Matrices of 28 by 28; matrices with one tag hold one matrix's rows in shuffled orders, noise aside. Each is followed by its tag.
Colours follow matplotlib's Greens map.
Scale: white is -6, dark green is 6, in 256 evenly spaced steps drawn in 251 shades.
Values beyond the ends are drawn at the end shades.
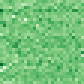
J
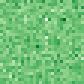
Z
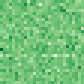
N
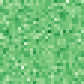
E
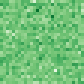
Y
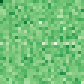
N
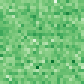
Y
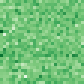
J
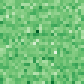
Y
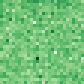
Y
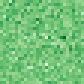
Z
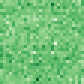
Y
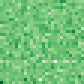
N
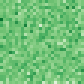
N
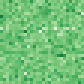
N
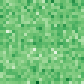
Y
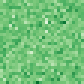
Z
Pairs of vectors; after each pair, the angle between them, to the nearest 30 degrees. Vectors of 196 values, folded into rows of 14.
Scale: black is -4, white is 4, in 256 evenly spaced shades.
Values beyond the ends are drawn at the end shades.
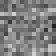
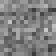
150 degrees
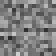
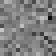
90 degrees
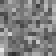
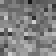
120 degrees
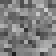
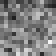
60 degrees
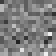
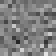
30 degrees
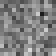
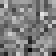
150 degrees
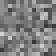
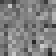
60 degrees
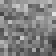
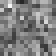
90 degrees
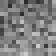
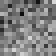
30 degrees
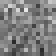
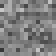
90 degrees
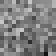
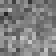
150 degrees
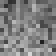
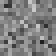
60 degrees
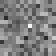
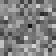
150 degrees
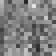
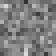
60 degrees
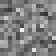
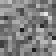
150 degrees
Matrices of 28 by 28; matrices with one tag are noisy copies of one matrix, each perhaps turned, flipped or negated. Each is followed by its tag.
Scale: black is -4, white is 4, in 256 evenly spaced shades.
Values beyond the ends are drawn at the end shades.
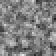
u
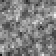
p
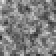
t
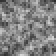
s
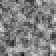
u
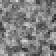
u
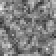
s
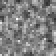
u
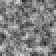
u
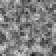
u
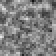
u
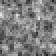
p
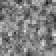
u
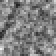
s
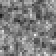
p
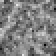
s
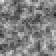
p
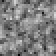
p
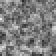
u
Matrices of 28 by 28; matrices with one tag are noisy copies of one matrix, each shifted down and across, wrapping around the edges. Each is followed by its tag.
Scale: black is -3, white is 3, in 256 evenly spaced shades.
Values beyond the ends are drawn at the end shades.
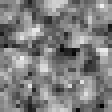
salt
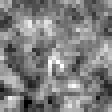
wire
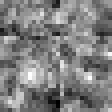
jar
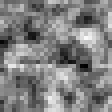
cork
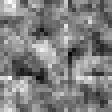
cork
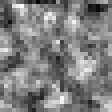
salt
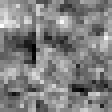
jar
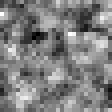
salt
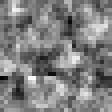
salt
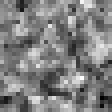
salt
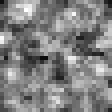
salt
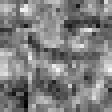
jar
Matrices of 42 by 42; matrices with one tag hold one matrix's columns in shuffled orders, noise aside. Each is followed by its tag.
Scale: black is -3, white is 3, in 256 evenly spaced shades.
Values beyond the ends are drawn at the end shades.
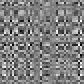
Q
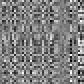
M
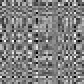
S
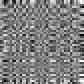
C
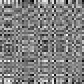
C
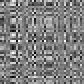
S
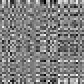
C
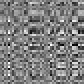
Q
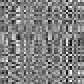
M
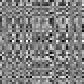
S
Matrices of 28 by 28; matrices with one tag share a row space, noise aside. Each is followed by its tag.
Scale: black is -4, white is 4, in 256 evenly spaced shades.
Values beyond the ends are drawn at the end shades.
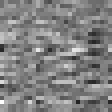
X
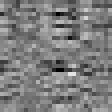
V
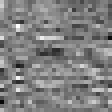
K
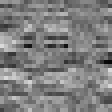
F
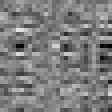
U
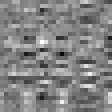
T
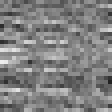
F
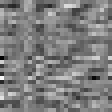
X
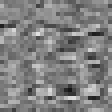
X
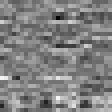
V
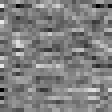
K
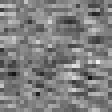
X
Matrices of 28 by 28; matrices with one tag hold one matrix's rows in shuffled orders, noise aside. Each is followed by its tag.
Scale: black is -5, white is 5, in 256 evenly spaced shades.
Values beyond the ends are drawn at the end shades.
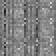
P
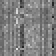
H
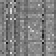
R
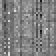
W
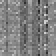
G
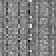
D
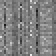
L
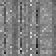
L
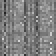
P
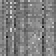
R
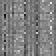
P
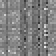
G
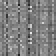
D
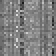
H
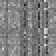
G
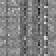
G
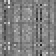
W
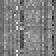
H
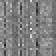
L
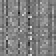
D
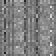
P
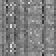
R
